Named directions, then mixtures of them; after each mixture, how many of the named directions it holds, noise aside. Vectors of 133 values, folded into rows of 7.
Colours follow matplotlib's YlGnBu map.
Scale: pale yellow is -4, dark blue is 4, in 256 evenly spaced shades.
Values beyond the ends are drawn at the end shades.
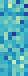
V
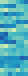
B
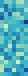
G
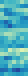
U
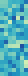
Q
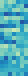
three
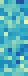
four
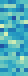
two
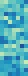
three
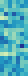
four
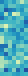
two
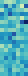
four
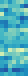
one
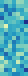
one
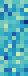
two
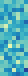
two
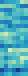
two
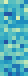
four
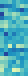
two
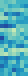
three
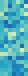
four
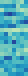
three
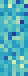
one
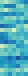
one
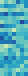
two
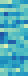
one
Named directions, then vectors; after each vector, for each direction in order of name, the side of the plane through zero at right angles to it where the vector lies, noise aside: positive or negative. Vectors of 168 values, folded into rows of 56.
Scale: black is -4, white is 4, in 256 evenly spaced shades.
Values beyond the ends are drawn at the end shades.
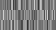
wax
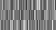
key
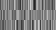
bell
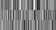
negative, negative, positive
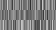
negative, positive, negative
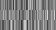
positive, positive, positive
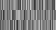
positive, negative, negative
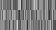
negative, positive, positive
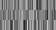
negative, negative, negative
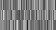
negative, positive, positive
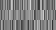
positive, negative, positive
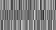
negative, positive, negative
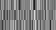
positive, positive, negative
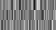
positive, positive, negative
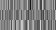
negative, positive, negative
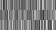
negative, positive, negative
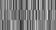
positive, positive, positive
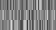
positive, positive, positive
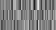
positive, positive, negative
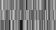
positive, positive, positive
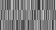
positive, negative, positive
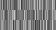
negative, positive, positive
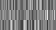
positive, positive, positive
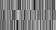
positive, negative, negative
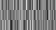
negative, negative, negative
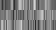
negative, negative, positive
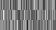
negative, positive, positive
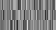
positive, negative, negative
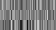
positive, positive, positive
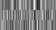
negative, negative, positive
